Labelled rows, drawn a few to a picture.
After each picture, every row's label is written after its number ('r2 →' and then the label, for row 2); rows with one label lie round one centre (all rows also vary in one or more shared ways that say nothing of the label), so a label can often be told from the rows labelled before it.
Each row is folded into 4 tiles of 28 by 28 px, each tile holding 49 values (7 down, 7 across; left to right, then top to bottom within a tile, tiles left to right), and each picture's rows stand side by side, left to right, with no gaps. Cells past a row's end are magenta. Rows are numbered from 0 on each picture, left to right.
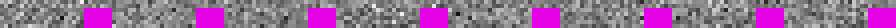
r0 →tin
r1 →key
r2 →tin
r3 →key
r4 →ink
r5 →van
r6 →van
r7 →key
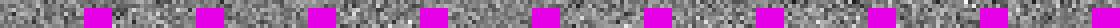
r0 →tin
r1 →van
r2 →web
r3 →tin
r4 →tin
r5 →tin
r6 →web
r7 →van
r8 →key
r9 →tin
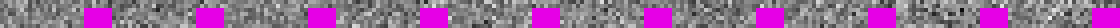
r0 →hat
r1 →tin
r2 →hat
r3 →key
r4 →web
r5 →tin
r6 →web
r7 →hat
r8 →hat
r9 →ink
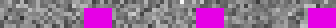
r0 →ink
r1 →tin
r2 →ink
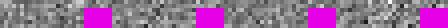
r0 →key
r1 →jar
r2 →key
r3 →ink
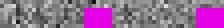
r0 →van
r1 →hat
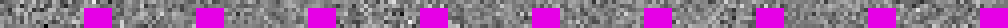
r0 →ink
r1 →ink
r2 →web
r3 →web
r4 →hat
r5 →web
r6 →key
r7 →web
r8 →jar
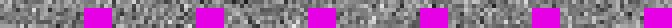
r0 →hat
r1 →ink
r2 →tin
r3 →ink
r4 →key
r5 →hat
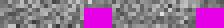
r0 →hat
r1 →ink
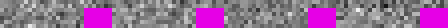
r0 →van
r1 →van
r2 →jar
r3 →tin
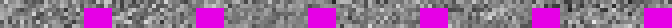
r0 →key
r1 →key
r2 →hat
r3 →web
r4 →hat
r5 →ink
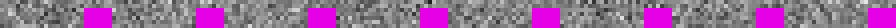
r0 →tin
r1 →hat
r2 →hat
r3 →key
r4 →ink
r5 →van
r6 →hat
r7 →ink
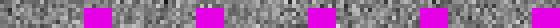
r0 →ink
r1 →van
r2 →ink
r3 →key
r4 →ink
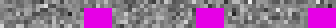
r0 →key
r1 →tin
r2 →hat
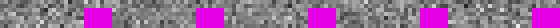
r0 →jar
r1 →van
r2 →ink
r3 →van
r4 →tin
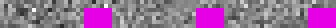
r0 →web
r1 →hat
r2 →hat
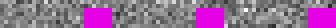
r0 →web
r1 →ink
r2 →van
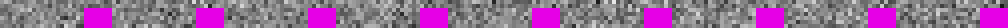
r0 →tin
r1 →hat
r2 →key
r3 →van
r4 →jar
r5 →key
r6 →tin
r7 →van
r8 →tin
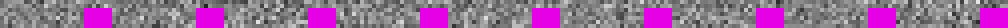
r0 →ink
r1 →ink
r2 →hat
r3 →hat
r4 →tin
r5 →key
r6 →tin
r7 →web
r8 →tin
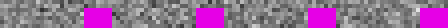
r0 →hat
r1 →van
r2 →van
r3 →ink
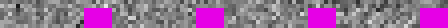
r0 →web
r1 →van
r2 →ink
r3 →tin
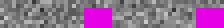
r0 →ink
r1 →ink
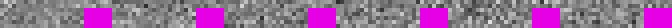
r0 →key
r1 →tin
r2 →jar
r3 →jar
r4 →jar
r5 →web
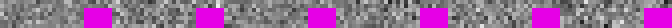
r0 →key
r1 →key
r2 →tin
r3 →hat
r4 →jar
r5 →web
